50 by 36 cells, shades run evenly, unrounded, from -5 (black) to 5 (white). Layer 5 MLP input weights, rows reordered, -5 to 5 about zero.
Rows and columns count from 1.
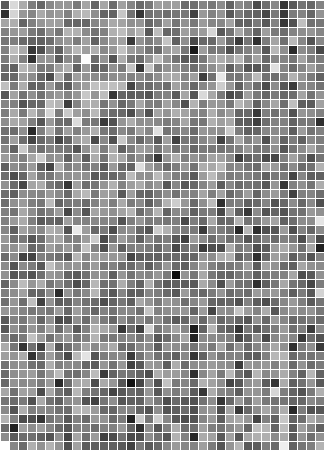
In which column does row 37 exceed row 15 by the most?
4
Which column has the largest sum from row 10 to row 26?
24
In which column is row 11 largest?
23
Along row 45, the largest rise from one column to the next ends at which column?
5
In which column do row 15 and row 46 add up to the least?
33
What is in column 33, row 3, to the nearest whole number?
-2
